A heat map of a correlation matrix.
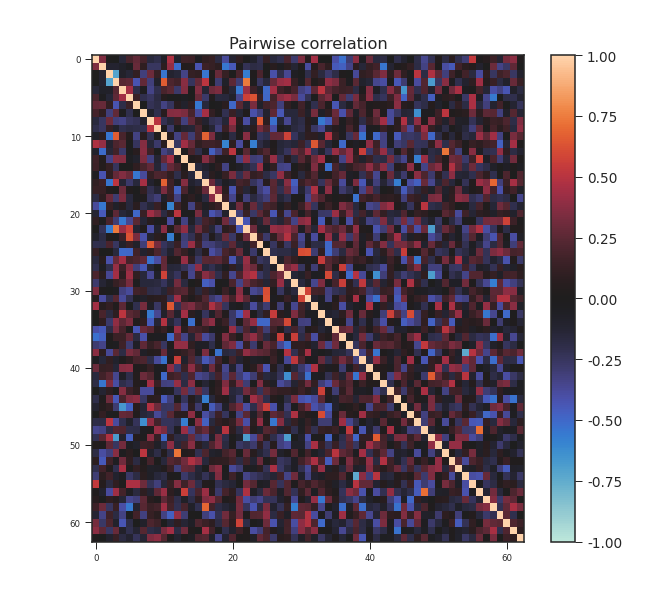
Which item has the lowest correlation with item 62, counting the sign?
39
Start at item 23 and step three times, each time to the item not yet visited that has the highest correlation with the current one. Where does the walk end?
3
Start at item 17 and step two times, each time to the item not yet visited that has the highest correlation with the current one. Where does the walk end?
11
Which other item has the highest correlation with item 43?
33
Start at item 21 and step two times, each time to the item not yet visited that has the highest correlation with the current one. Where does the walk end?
31
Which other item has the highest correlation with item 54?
41
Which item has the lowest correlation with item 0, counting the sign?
36
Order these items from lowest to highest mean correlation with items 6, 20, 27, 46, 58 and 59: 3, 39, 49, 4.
4, 49, 3, 39
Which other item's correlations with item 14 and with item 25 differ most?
40
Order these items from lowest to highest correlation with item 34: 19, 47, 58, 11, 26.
47, 11, 58, 19, 26
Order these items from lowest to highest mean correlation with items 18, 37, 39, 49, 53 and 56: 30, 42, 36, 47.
47, 36, 30, 42
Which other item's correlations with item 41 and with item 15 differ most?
49
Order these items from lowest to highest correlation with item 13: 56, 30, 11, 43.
30, 43, 11, 56
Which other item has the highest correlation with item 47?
2
